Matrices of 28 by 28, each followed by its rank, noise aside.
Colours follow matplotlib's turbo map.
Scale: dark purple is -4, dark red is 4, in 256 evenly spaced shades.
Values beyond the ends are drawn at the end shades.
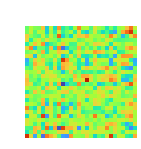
three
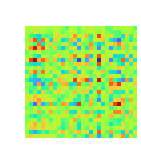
two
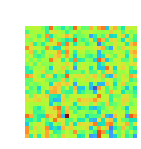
four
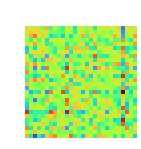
three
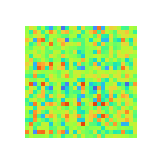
three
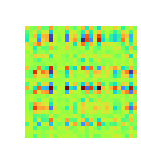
two
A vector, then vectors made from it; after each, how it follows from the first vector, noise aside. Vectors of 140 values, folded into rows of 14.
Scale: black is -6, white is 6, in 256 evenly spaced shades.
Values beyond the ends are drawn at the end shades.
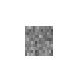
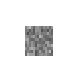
copied.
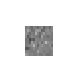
wrapped around, partly zeroed.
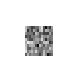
reversed, negated, scaled up.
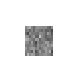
copied.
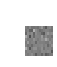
wrapped around, partly zeroed.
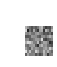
reversed, negated, scaled up.
